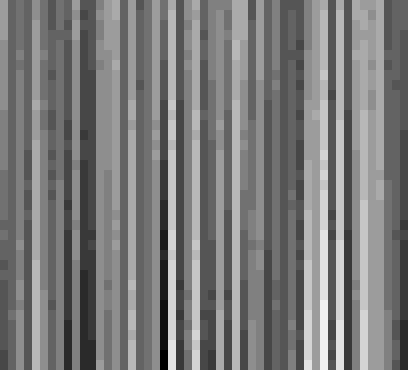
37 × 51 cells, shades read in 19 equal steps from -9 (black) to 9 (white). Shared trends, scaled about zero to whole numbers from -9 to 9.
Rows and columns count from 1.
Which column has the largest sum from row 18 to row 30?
41
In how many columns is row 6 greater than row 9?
12
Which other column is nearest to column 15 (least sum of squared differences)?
20
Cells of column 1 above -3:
27
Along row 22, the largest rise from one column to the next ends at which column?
22
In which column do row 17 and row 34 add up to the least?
21
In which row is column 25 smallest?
2
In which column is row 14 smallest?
11
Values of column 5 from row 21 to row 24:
3 3 3 3
